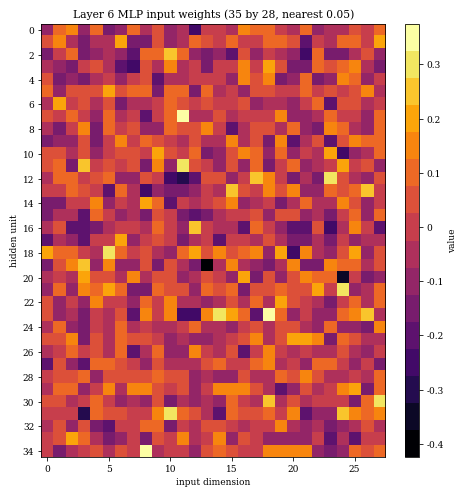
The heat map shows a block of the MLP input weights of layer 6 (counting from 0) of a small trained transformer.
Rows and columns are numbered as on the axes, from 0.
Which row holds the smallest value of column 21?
2
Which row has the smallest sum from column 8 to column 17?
19
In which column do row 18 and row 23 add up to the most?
14
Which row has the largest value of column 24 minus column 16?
21
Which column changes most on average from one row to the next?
24
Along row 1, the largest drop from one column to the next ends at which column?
7
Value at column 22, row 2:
0.1
